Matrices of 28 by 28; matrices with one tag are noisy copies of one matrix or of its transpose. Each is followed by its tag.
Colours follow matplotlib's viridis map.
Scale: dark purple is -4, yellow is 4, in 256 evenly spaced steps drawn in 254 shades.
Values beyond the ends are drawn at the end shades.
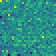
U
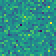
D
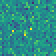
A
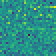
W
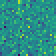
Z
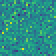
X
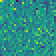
U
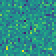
D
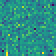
W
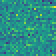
W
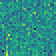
W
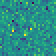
A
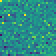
U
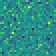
X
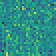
W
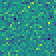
X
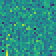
W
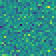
D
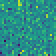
Z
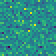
A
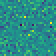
D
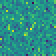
A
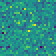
A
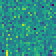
W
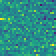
Z
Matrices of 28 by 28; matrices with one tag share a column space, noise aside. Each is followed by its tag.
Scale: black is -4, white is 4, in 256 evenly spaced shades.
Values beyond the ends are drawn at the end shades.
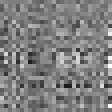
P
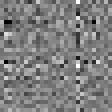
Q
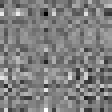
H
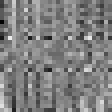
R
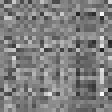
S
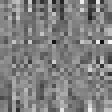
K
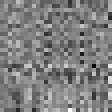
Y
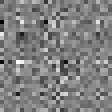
Q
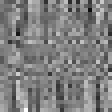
K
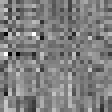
R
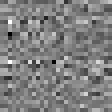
Q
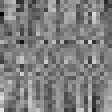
K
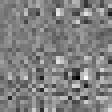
H
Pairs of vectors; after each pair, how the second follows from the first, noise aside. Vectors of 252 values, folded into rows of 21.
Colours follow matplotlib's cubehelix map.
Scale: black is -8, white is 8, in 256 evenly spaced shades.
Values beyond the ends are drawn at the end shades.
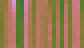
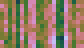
wrapped around, scaled up.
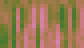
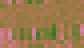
wrapped around, negated, partly zeroed.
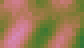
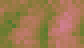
wrapped around, shrunk.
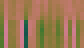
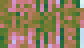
wrapped around, negated, scaled up.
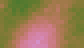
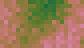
reversed, negated.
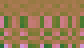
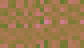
wrapped around, shrunk.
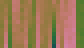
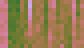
reversed, negated.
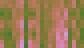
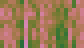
negated.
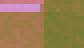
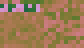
sign-scrambled.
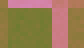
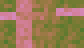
wrapped around.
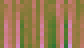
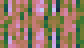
wrapped around, negated, scaled up.
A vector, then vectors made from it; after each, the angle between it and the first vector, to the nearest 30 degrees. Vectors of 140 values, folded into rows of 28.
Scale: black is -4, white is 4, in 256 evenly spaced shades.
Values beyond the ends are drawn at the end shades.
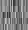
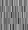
120 degrees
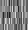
30 degrees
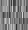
30 degrees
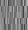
90 degrees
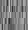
120 degrees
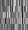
150 degrees
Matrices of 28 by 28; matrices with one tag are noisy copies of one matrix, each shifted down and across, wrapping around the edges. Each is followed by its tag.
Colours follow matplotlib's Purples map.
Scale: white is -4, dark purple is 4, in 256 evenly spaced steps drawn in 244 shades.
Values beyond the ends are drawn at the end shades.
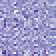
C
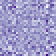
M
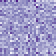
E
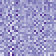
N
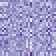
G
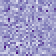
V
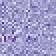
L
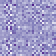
N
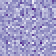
C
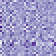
L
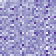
C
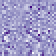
V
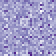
C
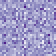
E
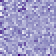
M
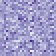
C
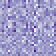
E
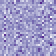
V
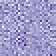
N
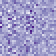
M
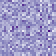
E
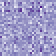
E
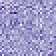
G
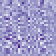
V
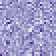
V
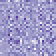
L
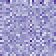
L
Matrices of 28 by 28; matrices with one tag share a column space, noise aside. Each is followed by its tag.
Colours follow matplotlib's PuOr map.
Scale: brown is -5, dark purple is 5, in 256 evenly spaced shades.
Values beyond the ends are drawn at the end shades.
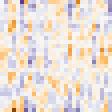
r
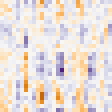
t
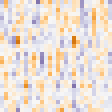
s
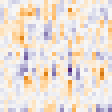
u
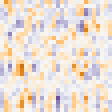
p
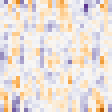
r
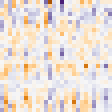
p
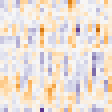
t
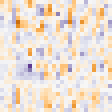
p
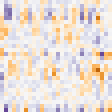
u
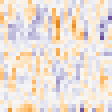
u
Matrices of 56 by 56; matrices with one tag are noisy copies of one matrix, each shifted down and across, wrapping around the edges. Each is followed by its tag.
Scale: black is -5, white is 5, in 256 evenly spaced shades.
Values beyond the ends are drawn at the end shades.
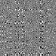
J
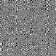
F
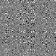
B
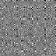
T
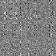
F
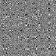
T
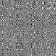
F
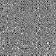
F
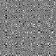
T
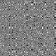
T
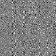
F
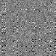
B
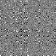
B
